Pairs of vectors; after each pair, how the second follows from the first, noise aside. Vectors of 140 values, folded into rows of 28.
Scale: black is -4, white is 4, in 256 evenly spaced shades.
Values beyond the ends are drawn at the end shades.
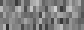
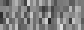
shuffled.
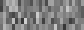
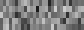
wrapped around, negated.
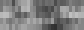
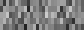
shuffled.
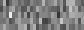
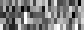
reversed, negated, scaled up.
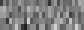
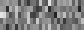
wrapped around, negated.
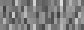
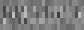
partly zeroed.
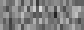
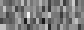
reversed, negated.
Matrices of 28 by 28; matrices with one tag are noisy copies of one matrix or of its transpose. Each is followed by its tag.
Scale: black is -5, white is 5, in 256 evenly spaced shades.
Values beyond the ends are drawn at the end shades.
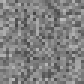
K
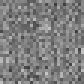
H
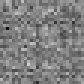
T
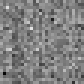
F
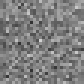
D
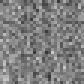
D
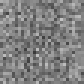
K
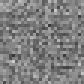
K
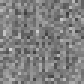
K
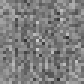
K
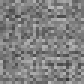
H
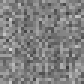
K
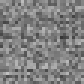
T
